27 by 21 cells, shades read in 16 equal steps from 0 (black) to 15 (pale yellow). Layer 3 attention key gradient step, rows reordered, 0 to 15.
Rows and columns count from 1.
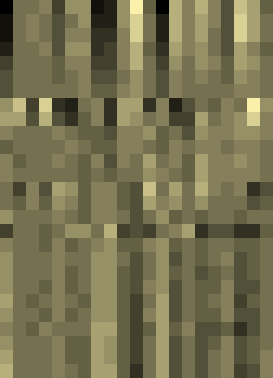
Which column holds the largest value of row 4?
11
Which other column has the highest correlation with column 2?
4
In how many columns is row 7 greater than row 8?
10
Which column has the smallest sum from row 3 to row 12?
9
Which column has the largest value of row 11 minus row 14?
20
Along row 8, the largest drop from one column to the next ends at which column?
5
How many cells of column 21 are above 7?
5
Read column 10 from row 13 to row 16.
7 6 6 7
